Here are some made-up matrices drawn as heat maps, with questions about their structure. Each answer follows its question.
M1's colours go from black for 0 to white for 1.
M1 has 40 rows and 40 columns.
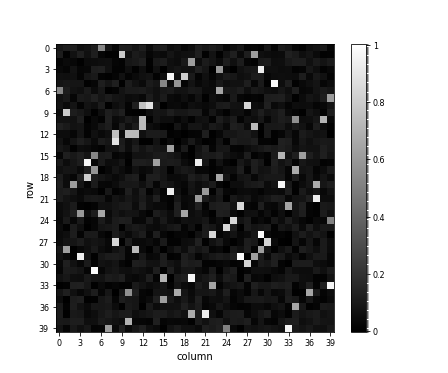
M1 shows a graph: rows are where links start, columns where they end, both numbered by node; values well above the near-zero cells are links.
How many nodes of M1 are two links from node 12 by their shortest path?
5
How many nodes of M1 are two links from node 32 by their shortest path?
4
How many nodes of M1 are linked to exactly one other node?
12
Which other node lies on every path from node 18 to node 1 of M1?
node 28
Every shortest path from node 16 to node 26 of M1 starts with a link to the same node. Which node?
node 4
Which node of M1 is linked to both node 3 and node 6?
node 23
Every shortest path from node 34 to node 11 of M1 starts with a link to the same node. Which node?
node 10
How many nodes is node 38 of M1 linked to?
1
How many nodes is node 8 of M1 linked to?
3
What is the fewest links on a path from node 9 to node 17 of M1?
7
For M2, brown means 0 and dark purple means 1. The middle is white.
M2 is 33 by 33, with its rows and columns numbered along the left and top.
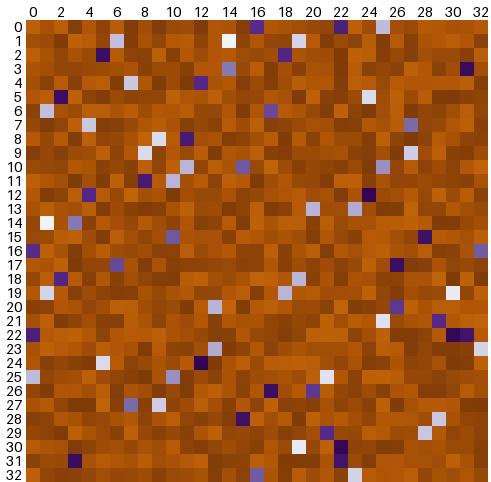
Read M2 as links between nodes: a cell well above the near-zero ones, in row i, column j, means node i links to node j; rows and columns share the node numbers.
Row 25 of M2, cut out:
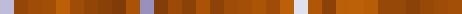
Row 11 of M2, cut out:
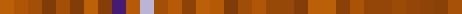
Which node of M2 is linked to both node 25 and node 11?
node 10
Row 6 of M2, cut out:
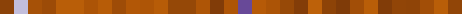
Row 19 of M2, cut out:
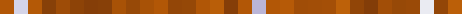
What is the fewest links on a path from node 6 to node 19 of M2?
2
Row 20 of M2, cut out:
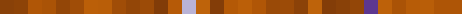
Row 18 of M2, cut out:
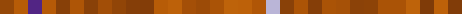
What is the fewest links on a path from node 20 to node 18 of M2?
6
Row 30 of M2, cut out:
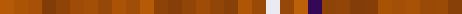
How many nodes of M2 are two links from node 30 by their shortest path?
4
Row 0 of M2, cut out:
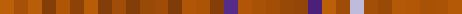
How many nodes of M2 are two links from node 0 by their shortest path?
5
